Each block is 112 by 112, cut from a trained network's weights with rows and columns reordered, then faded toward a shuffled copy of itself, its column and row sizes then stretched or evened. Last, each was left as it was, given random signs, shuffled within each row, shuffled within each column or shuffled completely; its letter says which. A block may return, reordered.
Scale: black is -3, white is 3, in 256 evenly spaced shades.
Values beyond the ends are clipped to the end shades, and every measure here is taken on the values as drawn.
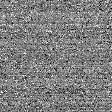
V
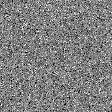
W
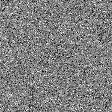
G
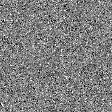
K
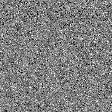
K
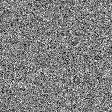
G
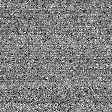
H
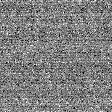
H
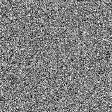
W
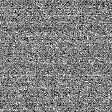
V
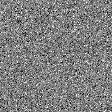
K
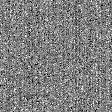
W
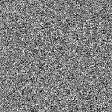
V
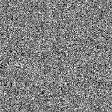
V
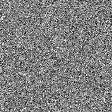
W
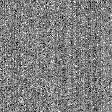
V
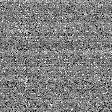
V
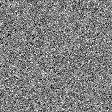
G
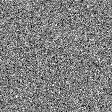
G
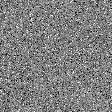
W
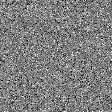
K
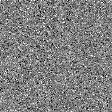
K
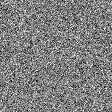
G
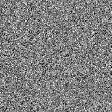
V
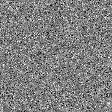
H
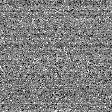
V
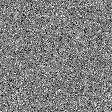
G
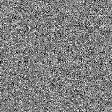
V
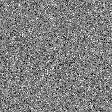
H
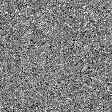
H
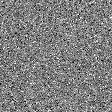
G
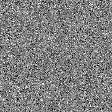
K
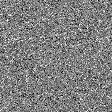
H
